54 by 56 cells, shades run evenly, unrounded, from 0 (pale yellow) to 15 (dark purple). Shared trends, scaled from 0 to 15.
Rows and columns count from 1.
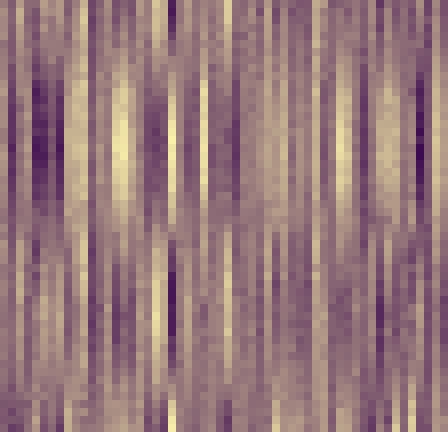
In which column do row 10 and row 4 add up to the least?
11
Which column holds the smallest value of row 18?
22
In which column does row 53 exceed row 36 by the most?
29
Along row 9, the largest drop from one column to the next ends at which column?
55
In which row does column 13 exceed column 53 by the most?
39
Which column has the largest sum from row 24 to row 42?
12
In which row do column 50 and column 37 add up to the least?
54
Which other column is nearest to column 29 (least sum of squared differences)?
21
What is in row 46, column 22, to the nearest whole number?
11
